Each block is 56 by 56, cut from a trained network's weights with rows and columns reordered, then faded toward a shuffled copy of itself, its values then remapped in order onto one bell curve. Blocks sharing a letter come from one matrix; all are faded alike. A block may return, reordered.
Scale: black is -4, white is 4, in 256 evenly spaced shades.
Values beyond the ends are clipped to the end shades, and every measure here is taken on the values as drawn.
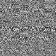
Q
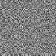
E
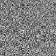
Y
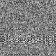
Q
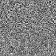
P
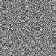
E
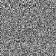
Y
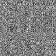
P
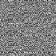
E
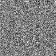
P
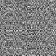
E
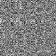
Y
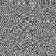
E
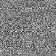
Q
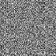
Y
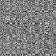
E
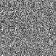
Y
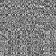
E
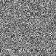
P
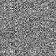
Y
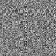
Y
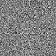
P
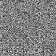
P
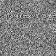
P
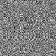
E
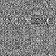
E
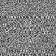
E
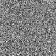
P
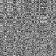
E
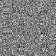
Y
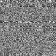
Q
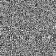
P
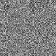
Y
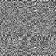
E
